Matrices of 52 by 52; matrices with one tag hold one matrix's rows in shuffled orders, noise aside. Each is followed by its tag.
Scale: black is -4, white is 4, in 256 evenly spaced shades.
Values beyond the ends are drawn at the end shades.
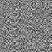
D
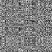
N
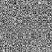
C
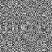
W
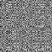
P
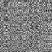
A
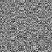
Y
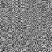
W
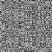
N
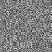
D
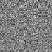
Y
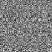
C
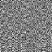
W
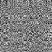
A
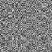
W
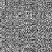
N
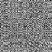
A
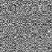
C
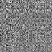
P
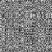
N
